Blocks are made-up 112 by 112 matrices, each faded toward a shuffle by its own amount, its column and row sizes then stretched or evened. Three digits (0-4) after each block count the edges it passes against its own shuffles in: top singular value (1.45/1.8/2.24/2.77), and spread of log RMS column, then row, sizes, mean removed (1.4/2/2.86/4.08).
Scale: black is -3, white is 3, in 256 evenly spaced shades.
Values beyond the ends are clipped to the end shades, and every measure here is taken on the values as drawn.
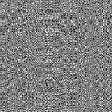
4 3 1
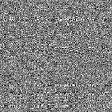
3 1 2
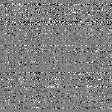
0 2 4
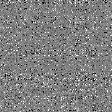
1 2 3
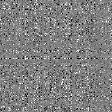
2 3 3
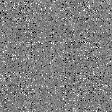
1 2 2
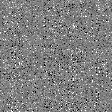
0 2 1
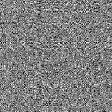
3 1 2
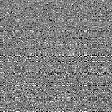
4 0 3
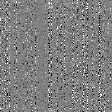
1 4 0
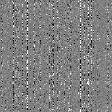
3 4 0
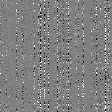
3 4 0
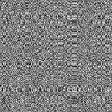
4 1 3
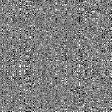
3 3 2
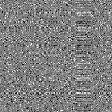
4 0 2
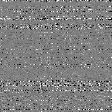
1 1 4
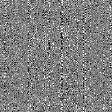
3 3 0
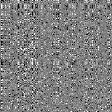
4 3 1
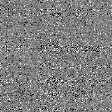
1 2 3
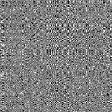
4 3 2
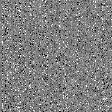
0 3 0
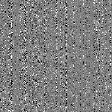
2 4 0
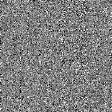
0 2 2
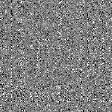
1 3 2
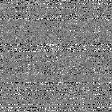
0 2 4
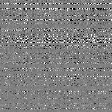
3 2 4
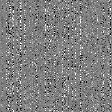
2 4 0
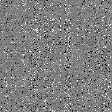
0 3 2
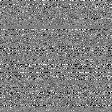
1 0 4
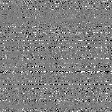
2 2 4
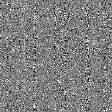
1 3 2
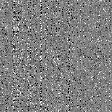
2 3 0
